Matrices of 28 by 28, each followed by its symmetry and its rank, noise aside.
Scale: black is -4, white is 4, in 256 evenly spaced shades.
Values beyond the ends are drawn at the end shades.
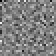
no symmetry, rank five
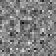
symmetric, rank five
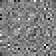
symmetric, rank four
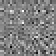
no symmetry, rank four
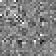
symmetric, rank six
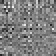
no symmetry, rank five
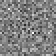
symmetric, rank six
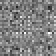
no symmetry, rank four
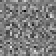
no symmetry, rank five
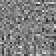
antisymmetric, rank six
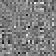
antisymmetric, rank six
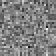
antisymmetric, rank six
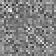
symmetric, rank six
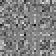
symmetric, rank four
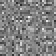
no symmetry, rank four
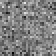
no symmetry, rank five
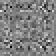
no symmetry, rank four
